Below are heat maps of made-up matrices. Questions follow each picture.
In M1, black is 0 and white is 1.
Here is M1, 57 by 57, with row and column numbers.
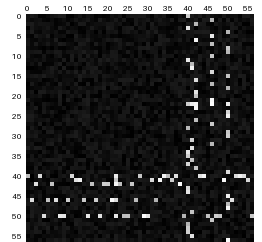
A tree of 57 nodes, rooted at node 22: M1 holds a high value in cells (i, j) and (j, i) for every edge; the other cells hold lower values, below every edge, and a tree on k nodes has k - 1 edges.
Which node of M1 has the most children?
50
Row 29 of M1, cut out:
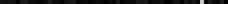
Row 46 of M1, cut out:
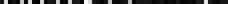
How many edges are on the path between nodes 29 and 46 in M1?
3
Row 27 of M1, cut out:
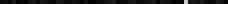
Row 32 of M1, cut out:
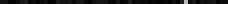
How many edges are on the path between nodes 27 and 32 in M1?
2
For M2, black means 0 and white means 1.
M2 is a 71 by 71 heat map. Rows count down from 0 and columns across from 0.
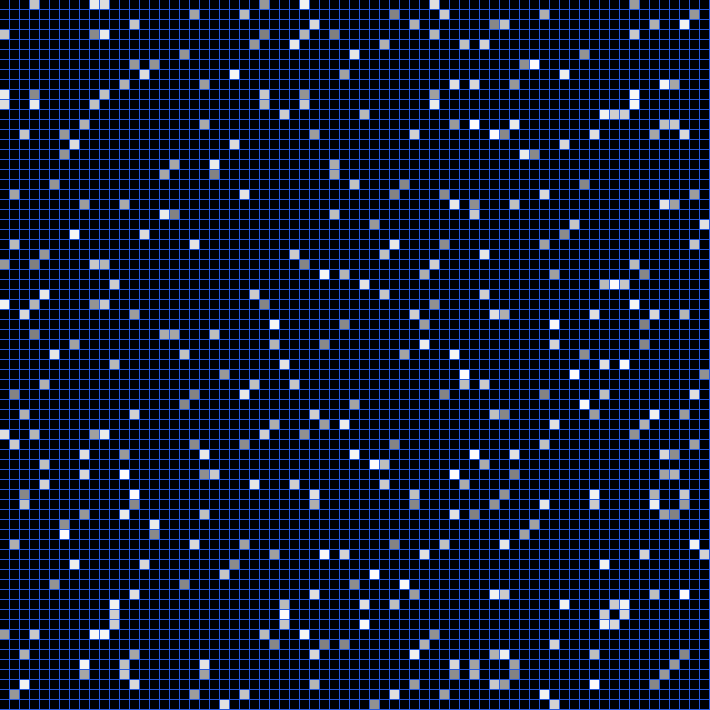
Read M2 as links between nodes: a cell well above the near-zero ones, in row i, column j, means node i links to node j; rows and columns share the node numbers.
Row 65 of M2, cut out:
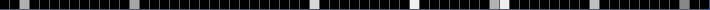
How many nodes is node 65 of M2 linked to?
8
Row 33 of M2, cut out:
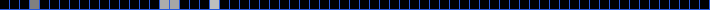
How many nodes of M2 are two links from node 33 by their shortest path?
8
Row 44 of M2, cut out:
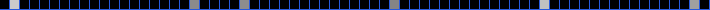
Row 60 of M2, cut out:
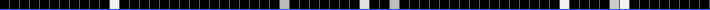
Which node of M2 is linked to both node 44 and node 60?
node 39
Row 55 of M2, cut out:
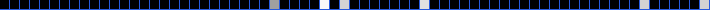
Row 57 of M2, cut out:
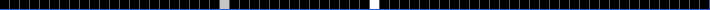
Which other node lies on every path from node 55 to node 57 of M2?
node 70
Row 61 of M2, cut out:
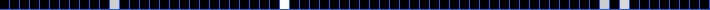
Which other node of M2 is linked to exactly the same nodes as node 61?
node 36
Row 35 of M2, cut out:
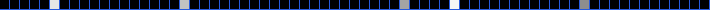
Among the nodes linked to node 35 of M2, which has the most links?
node 45
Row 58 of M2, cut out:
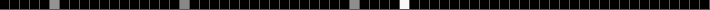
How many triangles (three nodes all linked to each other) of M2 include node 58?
5
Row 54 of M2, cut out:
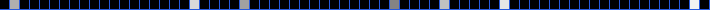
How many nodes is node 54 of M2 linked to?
7
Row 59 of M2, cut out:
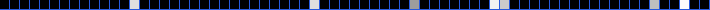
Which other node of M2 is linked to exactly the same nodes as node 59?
node 2
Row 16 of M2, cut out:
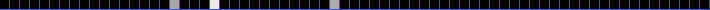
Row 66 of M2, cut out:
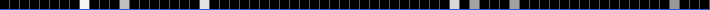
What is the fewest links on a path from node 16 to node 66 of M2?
3
